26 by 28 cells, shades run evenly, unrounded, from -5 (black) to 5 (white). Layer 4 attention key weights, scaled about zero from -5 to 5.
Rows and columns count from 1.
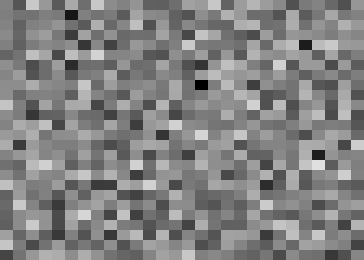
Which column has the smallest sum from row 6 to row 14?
28
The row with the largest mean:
17
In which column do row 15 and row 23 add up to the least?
27
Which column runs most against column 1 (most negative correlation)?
8
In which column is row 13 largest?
14
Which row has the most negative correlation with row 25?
23
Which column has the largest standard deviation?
16
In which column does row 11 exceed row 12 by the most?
20
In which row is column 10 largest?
22
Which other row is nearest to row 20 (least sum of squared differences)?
13
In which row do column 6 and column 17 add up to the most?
1
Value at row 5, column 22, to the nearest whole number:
2
